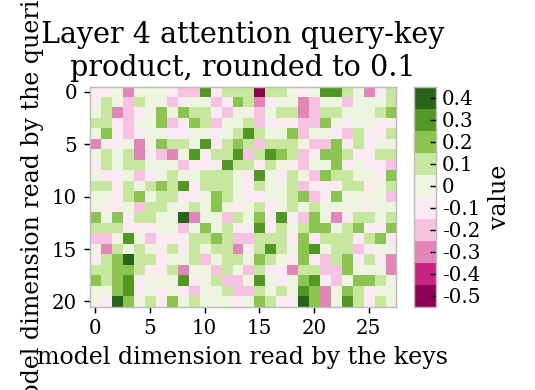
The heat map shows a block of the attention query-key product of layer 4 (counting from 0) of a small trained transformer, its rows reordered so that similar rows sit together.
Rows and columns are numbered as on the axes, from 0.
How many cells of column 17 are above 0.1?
2
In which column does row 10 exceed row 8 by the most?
4
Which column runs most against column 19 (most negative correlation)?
13
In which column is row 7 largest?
12
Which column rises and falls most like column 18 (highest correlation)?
27
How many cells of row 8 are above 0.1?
3
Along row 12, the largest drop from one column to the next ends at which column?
9
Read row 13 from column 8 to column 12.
-0.2 0 0.2 0 0.1
